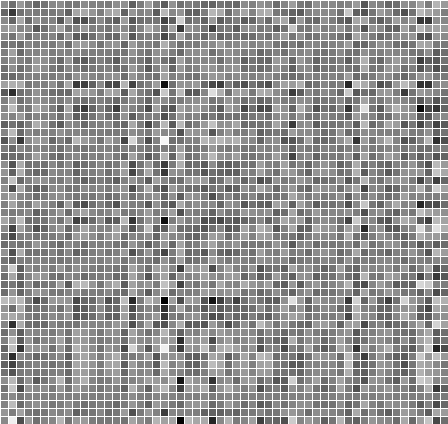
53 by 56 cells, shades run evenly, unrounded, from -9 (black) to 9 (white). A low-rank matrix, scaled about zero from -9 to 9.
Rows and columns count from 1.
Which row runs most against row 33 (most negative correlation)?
25
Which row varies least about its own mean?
50
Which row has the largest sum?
36
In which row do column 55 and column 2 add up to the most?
38
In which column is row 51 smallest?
55
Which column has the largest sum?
2
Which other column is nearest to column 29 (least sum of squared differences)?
26
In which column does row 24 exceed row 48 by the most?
23
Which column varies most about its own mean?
21
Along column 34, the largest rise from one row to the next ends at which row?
12
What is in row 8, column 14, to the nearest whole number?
-1
